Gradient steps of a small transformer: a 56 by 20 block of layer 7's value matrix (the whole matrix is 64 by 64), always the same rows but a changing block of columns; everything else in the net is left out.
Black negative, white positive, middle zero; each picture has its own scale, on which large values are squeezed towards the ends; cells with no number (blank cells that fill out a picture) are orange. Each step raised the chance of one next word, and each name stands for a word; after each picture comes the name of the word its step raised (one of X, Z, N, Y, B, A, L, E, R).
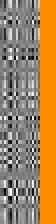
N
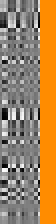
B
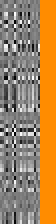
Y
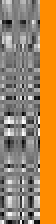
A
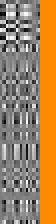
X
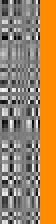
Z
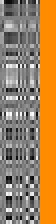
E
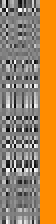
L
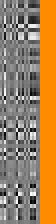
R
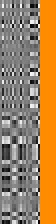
X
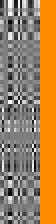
Z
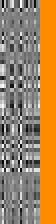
L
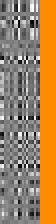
N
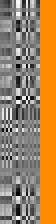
E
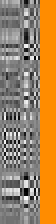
N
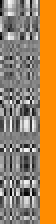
Z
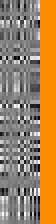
N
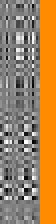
N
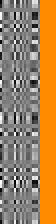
Y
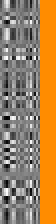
N
